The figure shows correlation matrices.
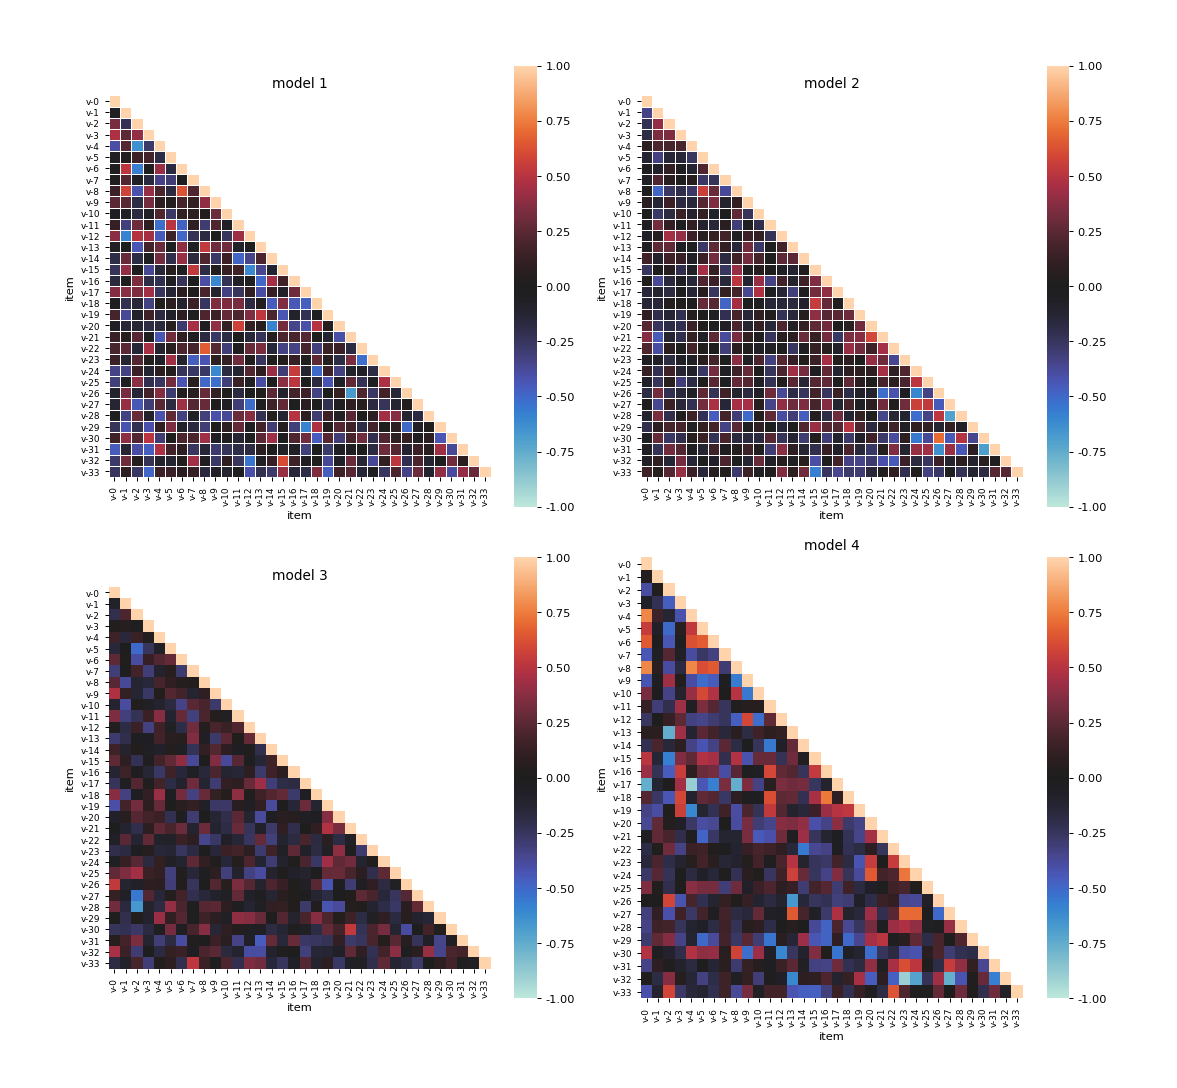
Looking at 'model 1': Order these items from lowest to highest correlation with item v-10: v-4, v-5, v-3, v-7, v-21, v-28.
v-28, v-5, v-21, v-3, v-7, v-4
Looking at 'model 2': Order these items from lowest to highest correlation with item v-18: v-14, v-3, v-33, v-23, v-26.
v-33, v-26, v-14, v-3, v-23
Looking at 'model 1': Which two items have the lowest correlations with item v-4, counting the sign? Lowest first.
v-2, v-11
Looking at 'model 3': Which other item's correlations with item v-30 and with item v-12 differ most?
v-21
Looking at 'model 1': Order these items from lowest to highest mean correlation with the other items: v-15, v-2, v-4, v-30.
v-4, v-2, v-15, v-30
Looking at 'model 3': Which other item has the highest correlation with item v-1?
v-25
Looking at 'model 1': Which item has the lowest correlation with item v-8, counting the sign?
v-25
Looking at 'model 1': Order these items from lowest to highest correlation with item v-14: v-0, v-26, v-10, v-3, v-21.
v-0, v-3, v-21, v-10, v-26
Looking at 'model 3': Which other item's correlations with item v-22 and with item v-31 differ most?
v-13
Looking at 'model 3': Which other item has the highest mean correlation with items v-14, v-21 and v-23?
v-20
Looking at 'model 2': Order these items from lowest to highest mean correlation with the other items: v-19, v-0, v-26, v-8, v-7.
v-26, v-7, v-0, v-19, v-8
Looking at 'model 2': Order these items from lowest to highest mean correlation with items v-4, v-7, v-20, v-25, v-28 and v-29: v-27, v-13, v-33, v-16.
v-33, v-27, v-13, v-16
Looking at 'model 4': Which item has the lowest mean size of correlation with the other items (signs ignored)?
v-1
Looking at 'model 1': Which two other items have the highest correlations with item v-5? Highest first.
v-11, v-23
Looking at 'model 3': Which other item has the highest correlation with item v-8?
v-30
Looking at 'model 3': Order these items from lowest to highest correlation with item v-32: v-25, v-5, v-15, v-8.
v-15, v-5, v-8, v-25
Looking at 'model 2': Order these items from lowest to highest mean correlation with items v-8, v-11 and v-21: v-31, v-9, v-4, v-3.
v-3, v-31, v-4, v-9
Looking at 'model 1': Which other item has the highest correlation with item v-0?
v-3
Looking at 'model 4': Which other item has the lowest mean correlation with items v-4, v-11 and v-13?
v-2
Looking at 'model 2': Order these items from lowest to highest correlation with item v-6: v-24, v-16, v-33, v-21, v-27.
v-33, v-16, v-21, v-24, v-27
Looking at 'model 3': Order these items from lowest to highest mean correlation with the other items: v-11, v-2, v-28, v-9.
v-2, v-28, v-9, v-11
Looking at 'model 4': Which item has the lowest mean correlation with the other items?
v-32
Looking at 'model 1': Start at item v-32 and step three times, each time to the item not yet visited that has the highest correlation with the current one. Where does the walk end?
v-20
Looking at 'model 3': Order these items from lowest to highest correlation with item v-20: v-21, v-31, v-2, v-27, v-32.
v-32, v-27, v-31, v-2, v-21
